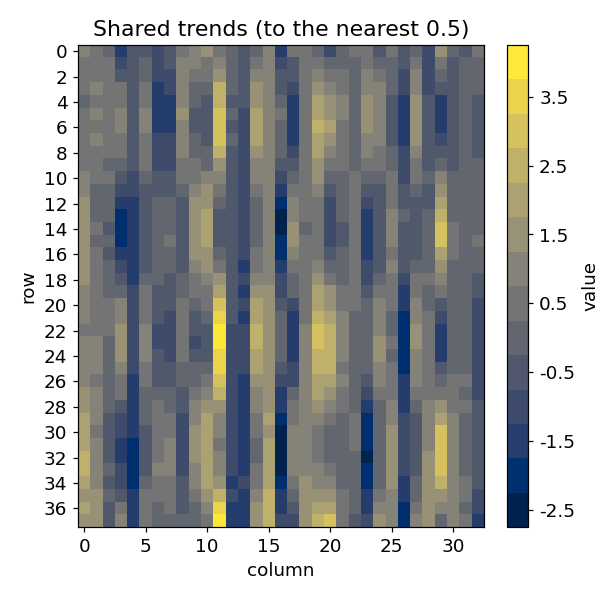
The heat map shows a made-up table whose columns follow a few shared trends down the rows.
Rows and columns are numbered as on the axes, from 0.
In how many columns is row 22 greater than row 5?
12
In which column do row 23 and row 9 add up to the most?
11
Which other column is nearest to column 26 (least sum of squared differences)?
13
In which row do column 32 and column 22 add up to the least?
37
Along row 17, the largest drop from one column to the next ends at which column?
16
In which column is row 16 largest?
29
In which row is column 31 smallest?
0
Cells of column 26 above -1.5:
20
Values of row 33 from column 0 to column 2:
2.5 1 0
